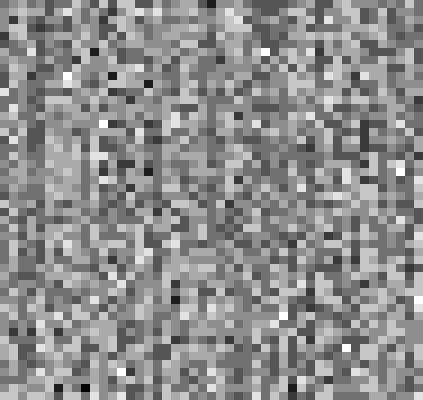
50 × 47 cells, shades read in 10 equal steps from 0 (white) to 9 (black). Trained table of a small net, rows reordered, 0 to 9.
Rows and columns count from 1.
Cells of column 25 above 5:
4
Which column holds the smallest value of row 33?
16
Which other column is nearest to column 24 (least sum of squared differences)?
32
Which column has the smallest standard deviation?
28
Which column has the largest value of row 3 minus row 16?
12
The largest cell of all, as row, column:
49, 10
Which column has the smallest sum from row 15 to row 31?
11
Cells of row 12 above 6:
1
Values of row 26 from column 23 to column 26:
6 5 2 7
